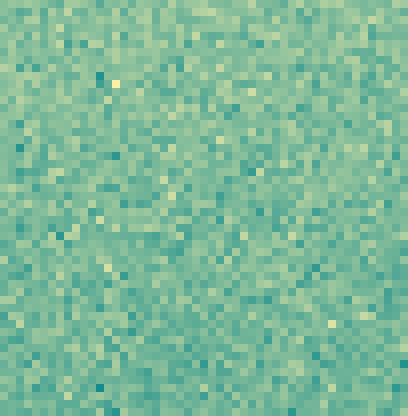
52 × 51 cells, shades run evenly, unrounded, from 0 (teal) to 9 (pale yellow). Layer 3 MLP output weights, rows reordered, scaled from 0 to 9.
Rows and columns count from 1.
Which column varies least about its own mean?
6
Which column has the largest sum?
15
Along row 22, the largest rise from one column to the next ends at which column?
33
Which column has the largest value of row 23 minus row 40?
21
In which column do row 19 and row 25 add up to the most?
22
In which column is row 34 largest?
14
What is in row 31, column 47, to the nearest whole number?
6
